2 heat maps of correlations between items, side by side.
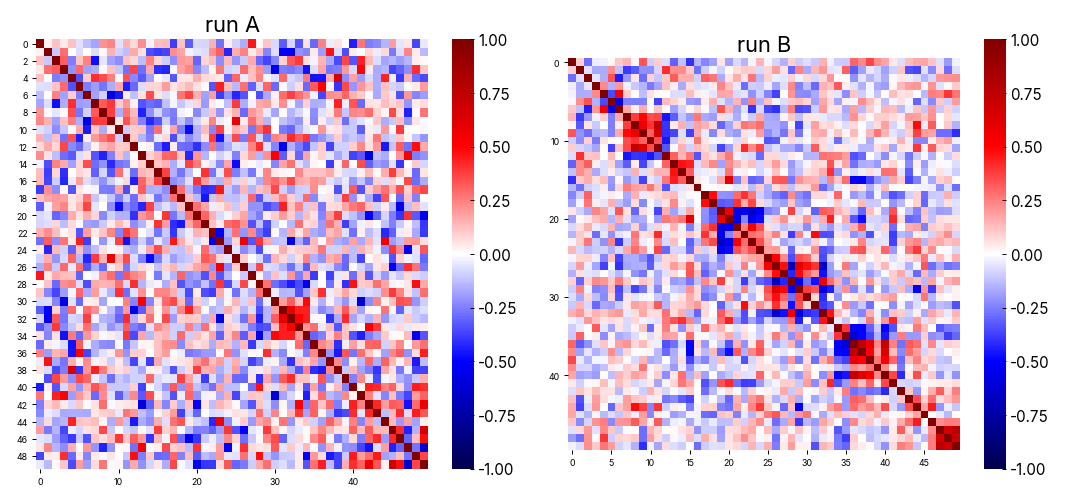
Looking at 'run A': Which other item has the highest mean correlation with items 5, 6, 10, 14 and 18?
39
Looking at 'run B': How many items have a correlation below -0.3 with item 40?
3
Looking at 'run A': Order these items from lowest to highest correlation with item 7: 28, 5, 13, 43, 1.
13, 5, 1, 43, 28
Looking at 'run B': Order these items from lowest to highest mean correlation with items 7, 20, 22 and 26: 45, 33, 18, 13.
18, 33, 13, 45
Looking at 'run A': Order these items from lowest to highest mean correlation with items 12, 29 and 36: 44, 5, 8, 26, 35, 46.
44, 26, 8, 35, 5, 46
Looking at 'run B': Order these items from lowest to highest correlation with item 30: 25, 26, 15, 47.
47, 15, 25, 26
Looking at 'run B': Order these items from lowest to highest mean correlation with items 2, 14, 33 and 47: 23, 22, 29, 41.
29, 22, 23, 41
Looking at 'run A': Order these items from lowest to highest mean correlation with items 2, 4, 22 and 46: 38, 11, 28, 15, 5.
5, 28, 15, 38, 11
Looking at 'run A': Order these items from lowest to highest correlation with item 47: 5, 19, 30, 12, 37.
12, 19, 5, 37, 30
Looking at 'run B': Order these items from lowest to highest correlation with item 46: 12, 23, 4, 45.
12, 45, 23, 4
